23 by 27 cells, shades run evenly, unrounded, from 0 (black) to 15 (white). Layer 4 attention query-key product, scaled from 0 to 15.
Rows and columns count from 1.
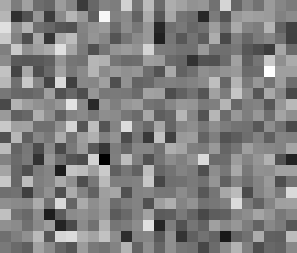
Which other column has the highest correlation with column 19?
3
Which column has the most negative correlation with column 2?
25
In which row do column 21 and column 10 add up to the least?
15
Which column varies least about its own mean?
13
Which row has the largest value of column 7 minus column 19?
2
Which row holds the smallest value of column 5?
20
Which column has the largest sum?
1
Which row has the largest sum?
19
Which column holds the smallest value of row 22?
21
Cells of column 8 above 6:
18
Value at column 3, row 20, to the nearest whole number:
6
